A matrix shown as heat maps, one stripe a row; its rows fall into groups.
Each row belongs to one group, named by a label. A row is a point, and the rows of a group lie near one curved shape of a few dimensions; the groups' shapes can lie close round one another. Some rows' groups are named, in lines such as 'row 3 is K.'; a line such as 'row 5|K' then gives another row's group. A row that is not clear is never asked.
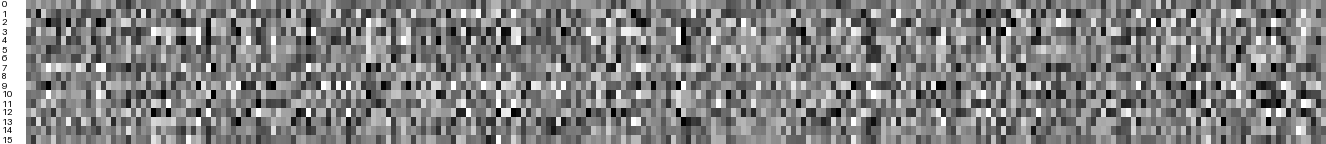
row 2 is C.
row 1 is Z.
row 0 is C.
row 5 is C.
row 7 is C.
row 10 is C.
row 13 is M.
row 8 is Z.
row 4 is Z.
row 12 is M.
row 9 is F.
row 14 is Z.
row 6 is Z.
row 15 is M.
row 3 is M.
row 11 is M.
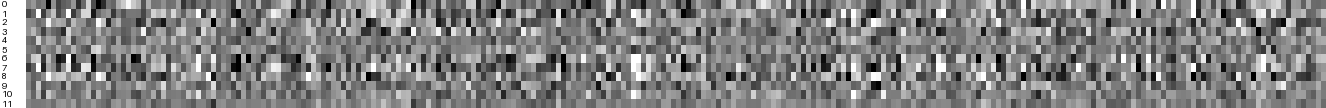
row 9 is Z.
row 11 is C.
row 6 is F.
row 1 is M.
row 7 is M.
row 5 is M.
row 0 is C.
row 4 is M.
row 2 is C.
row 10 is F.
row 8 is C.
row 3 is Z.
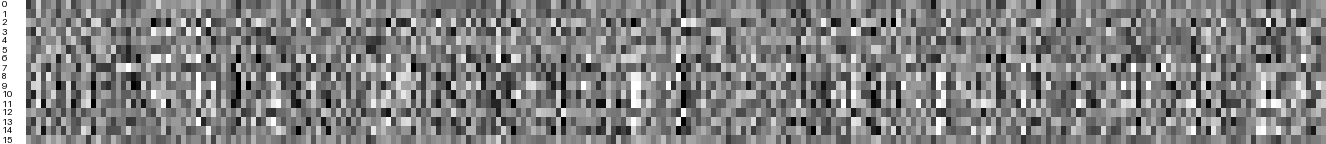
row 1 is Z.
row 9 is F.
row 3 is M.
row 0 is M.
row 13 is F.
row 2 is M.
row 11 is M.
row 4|M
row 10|M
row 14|M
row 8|F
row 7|C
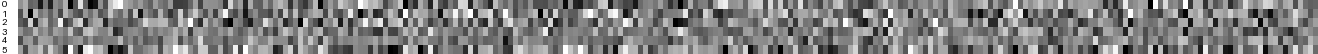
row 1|Z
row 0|C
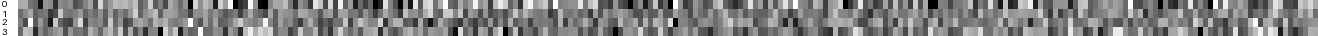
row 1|Z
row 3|M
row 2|Z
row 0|F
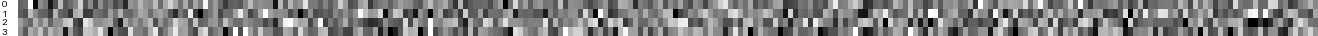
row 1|Z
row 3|C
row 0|Z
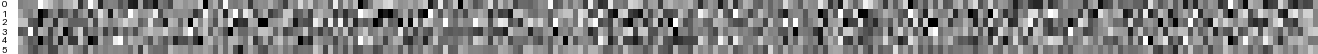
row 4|C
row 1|C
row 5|F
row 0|C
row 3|M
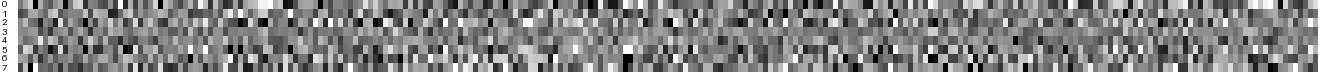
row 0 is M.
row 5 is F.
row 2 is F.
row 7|Z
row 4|C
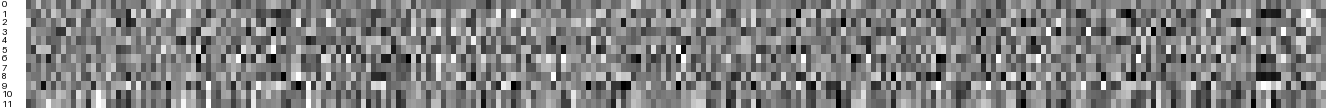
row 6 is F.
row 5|F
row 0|M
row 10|C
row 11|C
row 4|Z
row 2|C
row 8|M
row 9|M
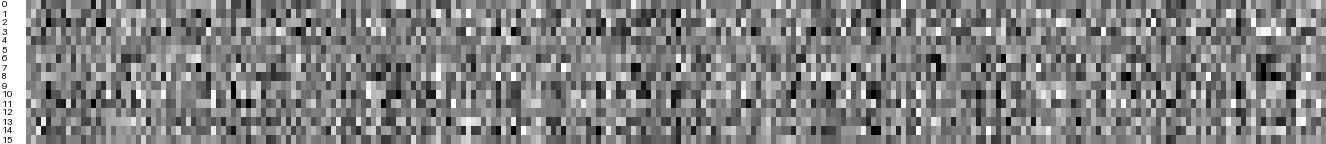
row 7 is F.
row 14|Z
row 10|C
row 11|F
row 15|Z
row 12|C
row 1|Z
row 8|M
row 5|F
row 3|M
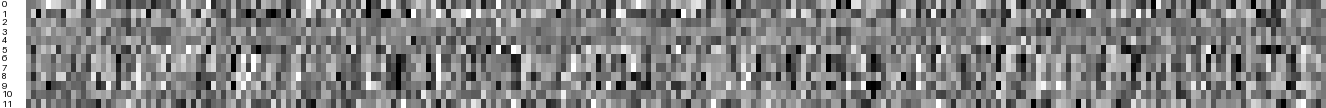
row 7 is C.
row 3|C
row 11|Z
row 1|Z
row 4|C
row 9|C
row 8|F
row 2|M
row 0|C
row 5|M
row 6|C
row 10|F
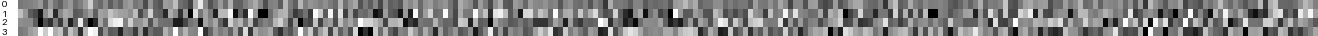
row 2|C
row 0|M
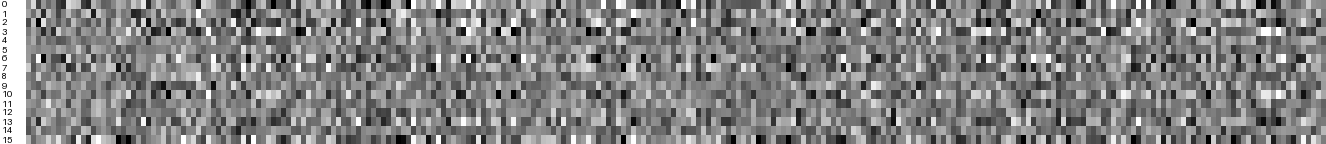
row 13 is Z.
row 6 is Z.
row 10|M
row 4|Z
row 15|C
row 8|M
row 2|Z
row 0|Z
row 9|C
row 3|M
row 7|C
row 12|M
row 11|C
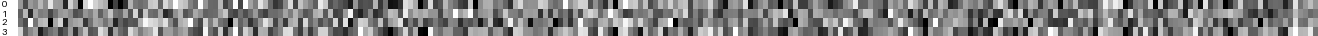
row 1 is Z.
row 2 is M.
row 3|C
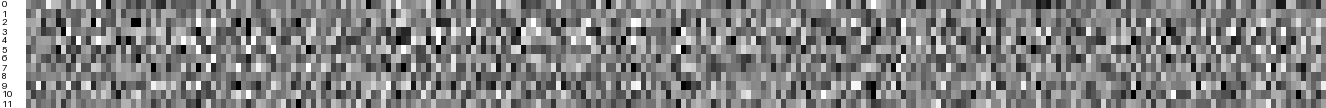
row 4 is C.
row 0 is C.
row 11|M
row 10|F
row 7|M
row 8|C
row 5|Z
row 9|M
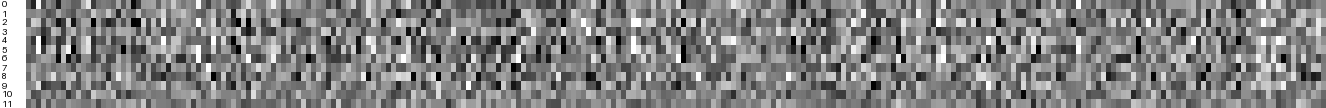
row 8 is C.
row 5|M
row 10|C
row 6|Z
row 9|Z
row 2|F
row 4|Z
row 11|Z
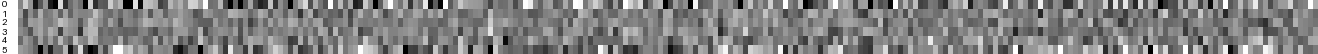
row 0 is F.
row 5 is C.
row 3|C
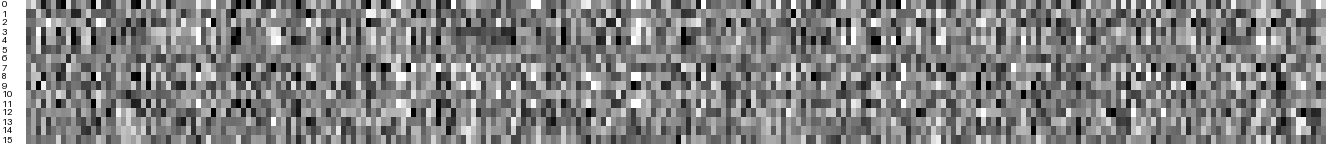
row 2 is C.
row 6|C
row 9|Z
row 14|Z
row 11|F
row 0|F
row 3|M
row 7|Z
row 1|Z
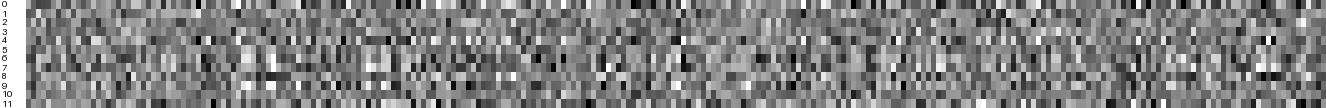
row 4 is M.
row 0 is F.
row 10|F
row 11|C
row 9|F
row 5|F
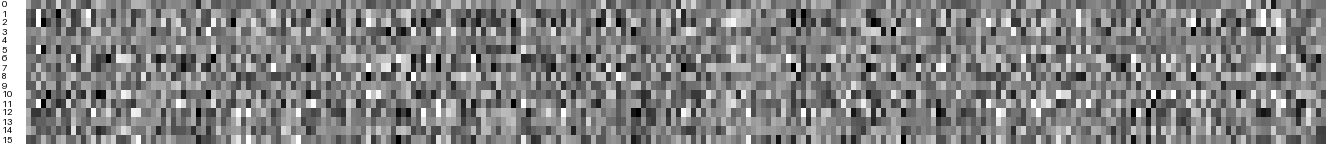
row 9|M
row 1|Z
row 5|Z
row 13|F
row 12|F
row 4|F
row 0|M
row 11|Z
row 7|Z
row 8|Z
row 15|F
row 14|C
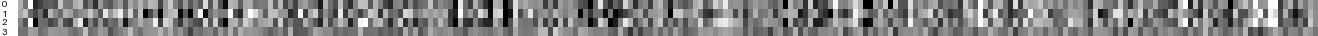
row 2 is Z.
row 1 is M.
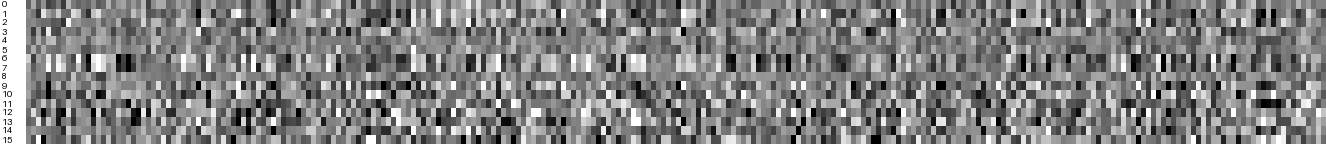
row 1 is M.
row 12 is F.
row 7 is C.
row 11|M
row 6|C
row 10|C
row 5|Z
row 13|F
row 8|C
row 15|Z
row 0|Z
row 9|F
